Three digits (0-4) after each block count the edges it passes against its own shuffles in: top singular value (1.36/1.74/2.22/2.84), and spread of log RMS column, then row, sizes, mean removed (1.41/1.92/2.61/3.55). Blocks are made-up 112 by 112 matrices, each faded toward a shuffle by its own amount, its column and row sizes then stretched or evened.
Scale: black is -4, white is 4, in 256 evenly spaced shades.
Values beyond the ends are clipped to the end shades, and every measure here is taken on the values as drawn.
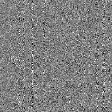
2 3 0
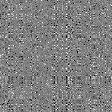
4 3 1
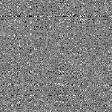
3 2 3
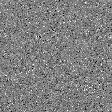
1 0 0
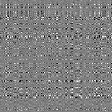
4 3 4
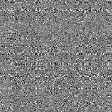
3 1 3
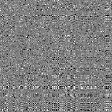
4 2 3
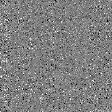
1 2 1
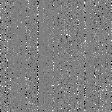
2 4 0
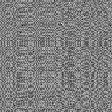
4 0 1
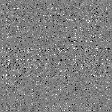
1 2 3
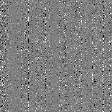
1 4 0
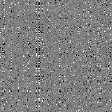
3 3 2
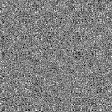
3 1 1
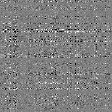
2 3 4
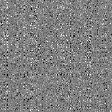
3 3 1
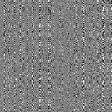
4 4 0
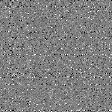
2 1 3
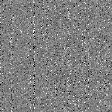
1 3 0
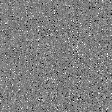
0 2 0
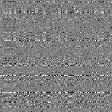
4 0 4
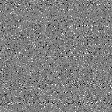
3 0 2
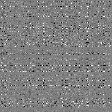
3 2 4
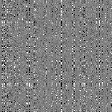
4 4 1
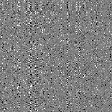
3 3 0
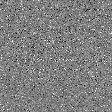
0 0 2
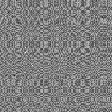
4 2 0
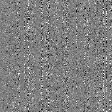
0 4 0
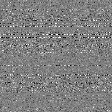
2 0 4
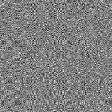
4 2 0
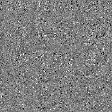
1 2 2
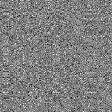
3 1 1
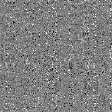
2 3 0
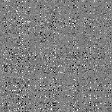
1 3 3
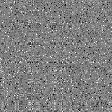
3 0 1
